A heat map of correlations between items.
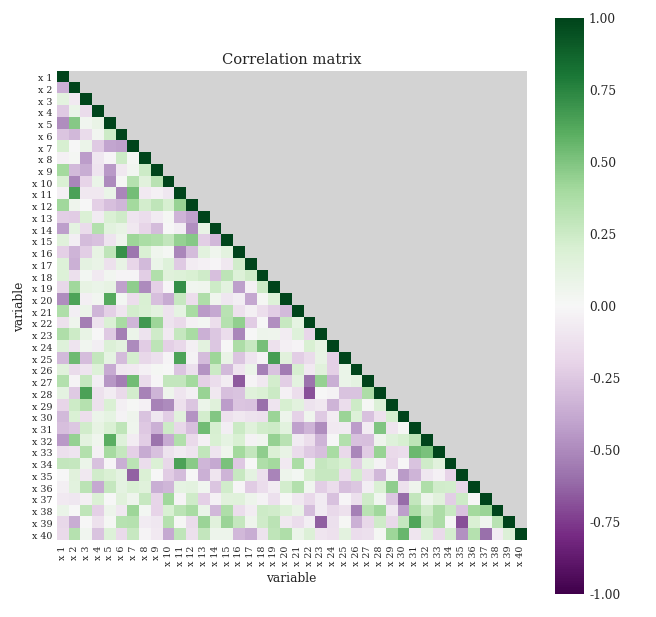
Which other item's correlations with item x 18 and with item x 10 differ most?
x 24
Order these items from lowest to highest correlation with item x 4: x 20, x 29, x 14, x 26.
x 29, x 20, x 26, x 14
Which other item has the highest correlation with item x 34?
x 11
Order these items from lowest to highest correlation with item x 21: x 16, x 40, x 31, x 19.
x 31, x 19, x 16, x 40
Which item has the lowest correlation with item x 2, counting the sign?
x 10
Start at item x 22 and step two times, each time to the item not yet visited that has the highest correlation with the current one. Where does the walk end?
x 15
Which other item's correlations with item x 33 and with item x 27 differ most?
x 16
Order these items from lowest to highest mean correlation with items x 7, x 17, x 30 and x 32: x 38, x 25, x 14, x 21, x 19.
x 21, x 38, x 14, x 25, x 19
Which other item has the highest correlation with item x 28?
x 3
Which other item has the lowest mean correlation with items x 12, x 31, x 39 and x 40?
x 35
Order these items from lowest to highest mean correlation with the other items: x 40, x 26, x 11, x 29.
x 26, x 29, x 40, x 11
